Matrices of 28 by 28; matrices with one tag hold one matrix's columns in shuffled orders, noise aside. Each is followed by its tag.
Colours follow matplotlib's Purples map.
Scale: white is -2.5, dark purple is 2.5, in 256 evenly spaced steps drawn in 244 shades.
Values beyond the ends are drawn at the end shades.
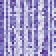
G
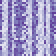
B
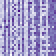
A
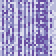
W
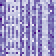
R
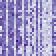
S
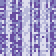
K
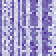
A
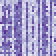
R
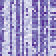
G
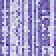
S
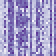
G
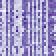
S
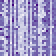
A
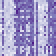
S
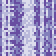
A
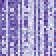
G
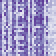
A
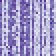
S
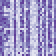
G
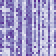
G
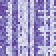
S
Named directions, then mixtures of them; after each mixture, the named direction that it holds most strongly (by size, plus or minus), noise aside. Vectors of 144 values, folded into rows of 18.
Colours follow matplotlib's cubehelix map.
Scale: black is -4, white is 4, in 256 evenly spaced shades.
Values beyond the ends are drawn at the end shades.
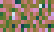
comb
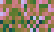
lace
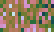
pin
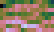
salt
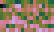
salt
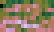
salt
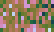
pin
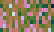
pin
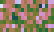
comb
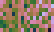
pin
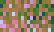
pin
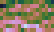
salt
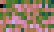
salt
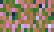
comb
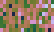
pin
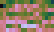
salt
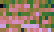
salt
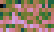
salt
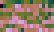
salt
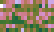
salt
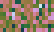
comb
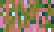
pin
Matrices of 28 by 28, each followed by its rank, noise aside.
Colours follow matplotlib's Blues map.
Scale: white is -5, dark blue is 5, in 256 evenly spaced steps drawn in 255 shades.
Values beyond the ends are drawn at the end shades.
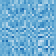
three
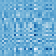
two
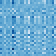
two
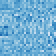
six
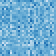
four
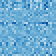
four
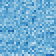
six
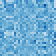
four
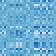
two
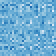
four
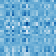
two
